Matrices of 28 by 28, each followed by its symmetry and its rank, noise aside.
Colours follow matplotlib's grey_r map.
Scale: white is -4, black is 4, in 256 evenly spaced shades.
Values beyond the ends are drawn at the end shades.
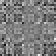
symmetric, rank three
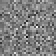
antisymmetric, rank six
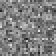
no symmetry, rank six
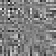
antisymmetric, rank four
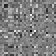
symmetric, rank three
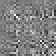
symmetric, rank three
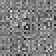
symmetric, rank four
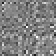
symmetric, rank four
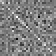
symmetric, rank four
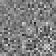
symmetric, rank four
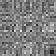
symmetric, rank four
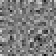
symmetric, rank four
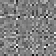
antisymmetric, rank four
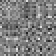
symmetric, rank four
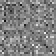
symmetric, rank six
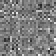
symmetric, rank six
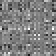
no symmetry, rank four
